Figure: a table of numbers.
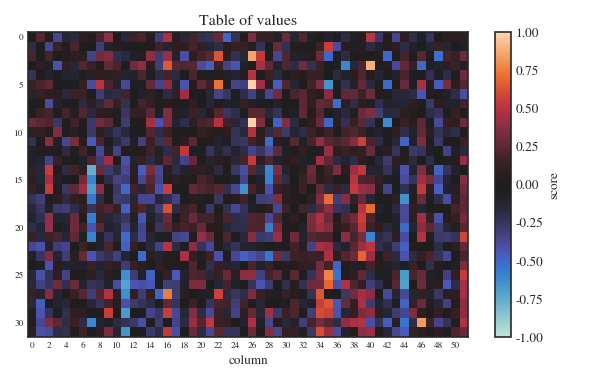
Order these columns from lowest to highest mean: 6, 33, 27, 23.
23, 27, 33, 6
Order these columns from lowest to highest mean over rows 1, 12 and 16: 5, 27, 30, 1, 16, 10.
10, 27, 30, 1, 16, 5
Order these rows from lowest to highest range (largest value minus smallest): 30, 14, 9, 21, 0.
0, 21, 14, 30, 9
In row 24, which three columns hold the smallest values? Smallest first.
36, 2, 11
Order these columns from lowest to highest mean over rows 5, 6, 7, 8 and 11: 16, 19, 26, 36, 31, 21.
36, 21, 31, 19, 16, 26
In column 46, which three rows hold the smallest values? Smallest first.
3, 6, 12
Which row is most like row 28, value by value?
25
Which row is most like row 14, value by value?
15
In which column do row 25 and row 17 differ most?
7
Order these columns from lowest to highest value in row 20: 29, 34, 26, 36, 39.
36, 26, 29, 34, 39
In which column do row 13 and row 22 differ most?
26
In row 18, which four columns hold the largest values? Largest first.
40, 16, 39, 35
